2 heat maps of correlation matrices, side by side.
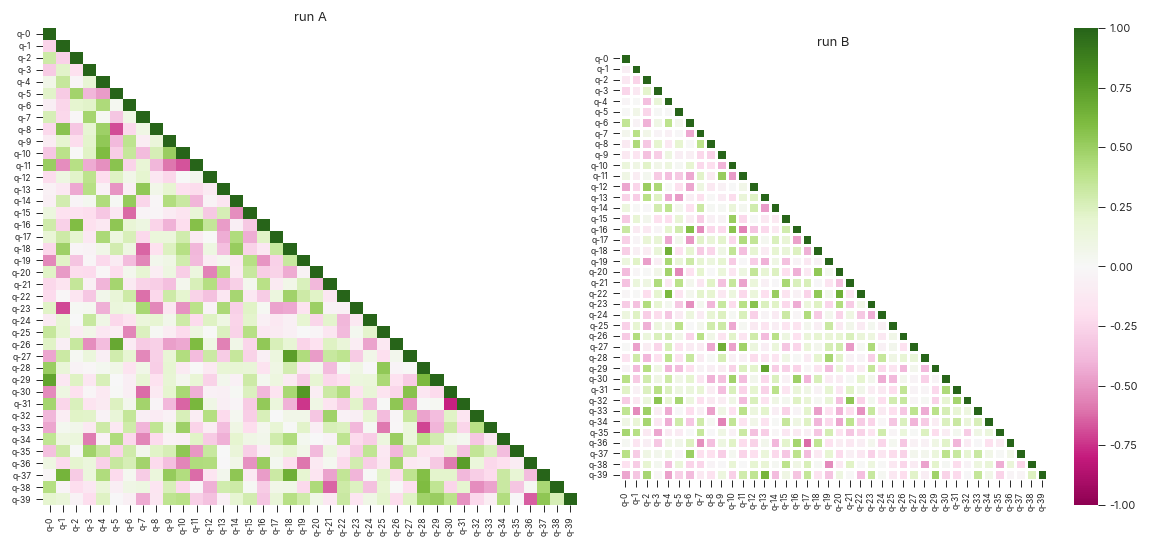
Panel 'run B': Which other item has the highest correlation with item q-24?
q-17
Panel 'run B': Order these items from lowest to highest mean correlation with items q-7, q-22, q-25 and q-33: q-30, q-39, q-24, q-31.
q-24, q-39, q-30, q-31
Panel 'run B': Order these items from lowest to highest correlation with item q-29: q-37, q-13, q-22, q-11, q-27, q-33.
q-22, q-27, q-37, q-11, q-33, q-13
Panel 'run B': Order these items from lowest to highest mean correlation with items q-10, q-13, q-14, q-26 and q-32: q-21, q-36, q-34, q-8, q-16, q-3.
q-36, q-8, q-16, q-34, q-21, q-3
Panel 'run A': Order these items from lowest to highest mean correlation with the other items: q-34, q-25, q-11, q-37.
q-11, q-25, q-34, q-37
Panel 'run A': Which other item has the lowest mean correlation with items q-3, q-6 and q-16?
q-15
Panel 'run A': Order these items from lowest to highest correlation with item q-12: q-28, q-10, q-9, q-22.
q-22, q-9, q-28, q-10
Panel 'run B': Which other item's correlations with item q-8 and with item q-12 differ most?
q-23
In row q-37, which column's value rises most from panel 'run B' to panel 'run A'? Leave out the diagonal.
q-1
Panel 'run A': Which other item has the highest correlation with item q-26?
q-5
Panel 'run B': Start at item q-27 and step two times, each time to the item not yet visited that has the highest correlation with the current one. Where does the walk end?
q-11
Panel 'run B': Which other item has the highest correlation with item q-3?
q-32
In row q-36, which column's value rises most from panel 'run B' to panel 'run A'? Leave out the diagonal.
q-31
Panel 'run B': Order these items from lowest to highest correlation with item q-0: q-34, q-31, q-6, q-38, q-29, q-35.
q-38, q-29, q-34, q-31, q-6, q-35
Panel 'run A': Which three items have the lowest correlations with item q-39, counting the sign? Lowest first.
q-36, q-31, q-7
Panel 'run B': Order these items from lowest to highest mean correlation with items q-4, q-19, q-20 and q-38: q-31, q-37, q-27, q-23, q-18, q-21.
q-21, q-37, q-31, q-23, q-27, q-18
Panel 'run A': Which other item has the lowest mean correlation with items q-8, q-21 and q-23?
q-37
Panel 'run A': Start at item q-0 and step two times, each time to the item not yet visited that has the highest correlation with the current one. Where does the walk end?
q-28
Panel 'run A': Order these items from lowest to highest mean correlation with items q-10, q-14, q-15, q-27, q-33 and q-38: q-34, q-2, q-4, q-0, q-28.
q-0, q-2, q-28, q-34, q-4
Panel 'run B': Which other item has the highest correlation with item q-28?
q-19
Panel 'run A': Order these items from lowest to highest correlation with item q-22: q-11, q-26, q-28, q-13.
q-11, q-13, q-28, q-26
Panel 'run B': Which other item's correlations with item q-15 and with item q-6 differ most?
q-37
